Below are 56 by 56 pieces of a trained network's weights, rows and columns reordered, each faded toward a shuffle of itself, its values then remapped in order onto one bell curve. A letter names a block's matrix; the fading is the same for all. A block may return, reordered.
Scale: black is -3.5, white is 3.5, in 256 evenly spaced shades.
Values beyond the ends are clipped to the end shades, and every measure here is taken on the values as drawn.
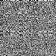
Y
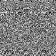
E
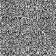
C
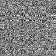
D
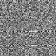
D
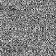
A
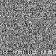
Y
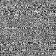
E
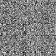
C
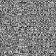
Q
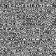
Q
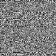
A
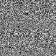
E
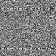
D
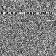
D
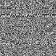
A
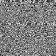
E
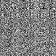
C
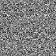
A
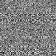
Q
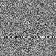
D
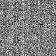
C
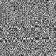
D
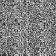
C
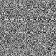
Y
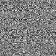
E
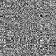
Y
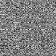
Q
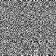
Y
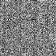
C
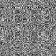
D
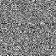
A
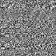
Q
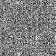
C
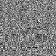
D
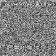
Y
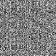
C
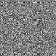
Q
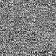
Y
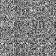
C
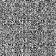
C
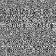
Q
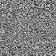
A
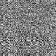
D
